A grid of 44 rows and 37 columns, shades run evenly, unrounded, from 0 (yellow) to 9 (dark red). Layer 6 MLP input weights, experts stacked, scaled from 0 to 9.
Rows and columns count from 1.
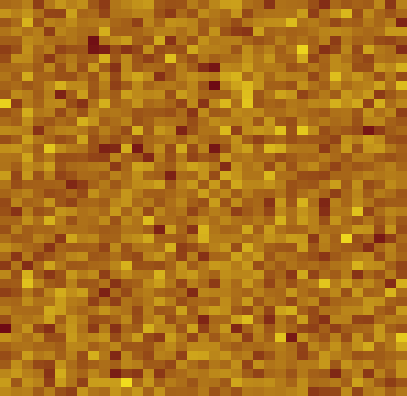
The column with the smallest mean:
3
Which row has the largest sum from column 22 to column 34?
37
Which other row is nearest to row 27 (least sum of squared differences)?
2
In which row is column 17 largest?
15
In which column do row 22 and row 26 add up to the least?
19
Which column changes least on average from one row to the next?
4
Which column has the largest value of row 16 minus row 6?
28
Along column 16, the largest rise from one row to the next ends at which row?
8
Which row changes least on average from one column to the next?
39
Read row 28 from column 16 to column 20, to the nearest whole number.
2 7 6 5 4
